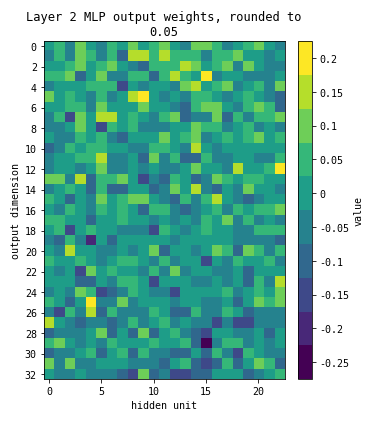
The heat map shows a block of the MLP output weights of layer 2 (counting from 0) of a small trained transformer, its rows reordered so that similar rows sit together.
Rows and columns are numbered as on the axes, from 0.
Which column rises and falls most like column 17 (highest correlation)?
13
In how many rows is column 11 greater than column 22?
13
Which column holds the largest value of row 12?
22
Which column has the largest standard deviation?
15
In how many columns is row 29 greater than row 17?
9
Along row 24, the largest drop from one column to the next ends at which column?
5
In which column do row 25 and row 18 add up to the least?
2
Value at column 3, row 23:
-0.1
